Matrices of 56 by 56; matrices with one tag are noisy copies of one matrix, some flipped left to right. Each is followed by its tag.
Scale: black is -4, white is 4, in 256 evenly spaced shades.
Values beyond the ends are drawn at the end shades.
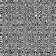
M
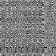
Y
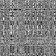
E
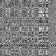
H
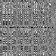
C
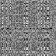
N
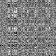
H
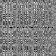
C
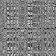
N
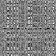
N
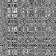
H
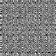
M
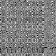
Y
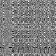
Y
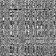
E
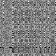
Y
